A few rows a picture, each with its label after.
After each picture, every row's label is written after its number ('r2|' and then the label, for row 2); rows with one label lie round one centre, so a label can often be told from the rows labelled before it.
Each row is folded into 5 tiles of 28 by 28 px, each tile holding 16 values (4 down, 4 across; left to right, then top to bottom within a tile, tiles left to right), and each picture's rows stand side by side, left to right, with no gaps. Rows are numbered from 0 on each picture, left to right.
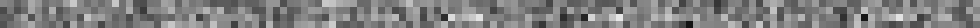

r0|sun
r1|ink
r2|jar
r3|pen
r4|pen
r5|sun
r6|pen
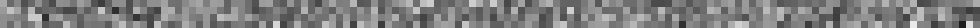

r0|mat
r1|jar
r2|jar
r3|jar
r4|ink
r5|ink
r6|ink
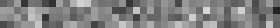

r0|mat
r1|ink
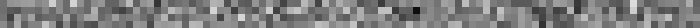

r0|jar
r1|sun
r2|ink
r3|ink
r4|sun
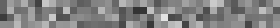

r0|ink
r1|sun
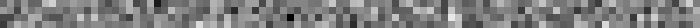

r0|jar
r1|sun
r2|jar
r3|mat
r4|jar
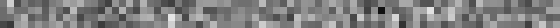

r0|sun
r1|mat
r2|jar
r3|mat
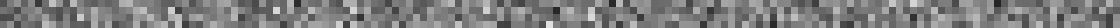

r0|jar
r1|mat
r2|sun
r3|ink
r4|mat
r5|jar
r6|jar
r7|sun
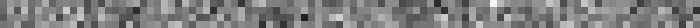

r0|ink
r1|ink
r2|pen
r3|sun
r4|ink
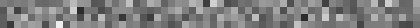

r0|sun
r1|jar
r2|pen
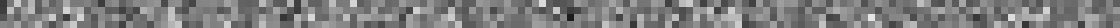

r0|ink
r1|mat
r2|jar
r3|mat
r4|jar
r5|mat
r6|mat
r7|pen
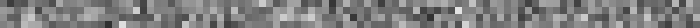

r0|mat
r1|jar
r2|mat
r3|jar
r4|sun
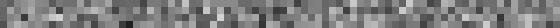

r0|pen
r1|ink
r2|sun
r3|pen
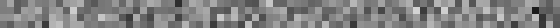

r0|sun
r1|jar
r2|jar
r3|ink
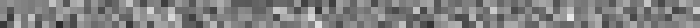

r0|jar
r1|mat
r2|mat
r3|sun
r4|mat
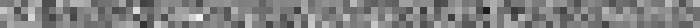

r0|mat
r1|pen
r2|jar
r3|sun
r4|pen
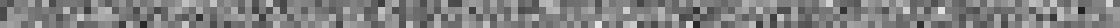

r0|ink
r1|jar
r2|ink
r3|jar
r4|ink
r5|jar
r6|ink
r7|jar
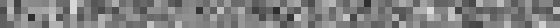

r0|sun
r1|ink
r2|jar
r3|mat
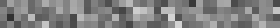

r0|jar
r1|mat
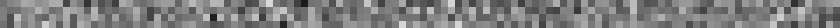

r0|jar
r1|jar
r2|mat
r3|ink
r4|sun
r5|ink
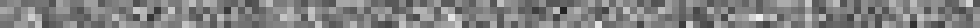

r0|mat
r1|jar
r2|mat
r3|mat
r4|ink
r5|pen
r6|jar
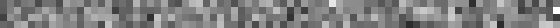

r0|pen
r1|jar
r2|jar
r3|mat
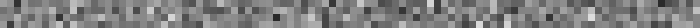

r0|sun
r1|mat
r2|mat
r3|sun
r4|mat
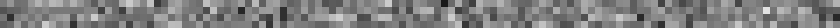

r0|jar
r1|sun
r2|pen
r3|mat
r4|pen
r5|ink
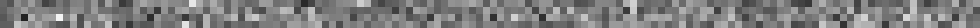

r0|pen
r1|jar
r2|mat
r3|jar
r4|sun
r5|mat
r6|sun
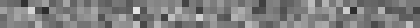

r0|mat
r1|pen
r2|ink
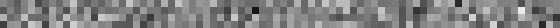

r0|sun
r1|jar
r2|ink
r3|ink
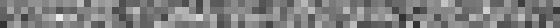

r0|pen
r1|pen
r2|ink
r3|ink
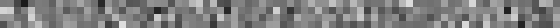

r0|mat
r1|jar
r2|jar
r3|jar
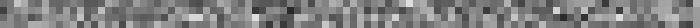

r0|ink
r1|pen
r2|jar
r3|mat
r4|pen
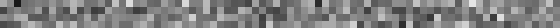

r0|sun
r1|ink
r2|ink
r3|jar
